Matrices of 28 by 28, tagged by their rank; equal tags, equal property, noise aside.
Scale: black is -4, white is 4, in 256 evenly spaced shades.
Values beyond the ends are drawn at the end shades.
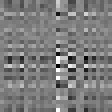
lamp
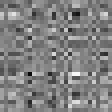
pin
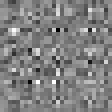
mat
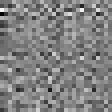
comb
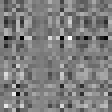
pin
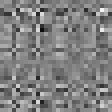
pin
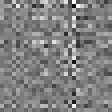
mat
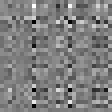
pin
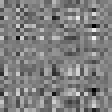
pin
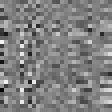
mat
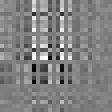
lamp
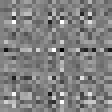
pin
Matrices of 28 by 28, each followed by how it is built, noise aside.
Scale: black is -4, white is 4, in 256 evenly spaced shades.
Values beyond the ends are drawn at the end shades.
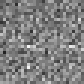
repeating columns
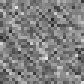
Toeplitz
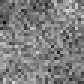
smooth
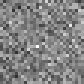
Toeplitz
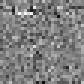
uneven rows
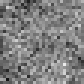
smooth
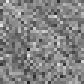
Toeplitz
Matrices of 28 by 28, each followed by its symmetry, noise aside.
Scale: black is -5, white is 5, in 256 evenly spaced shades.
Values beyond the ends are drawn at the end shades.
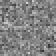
same after a half turn.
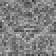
mirrored left to right.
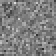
symmetric.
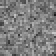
symmetric.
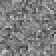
symmetric across the other diagonal.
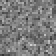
symmetric.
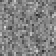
mirrored top to bottom.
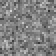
symmetric.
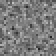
same after a half turn.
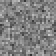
same after a half turn.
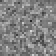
symmetric.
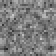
mirrored left to right.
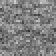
mirrored left to right.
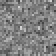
mirrored top to bottom.
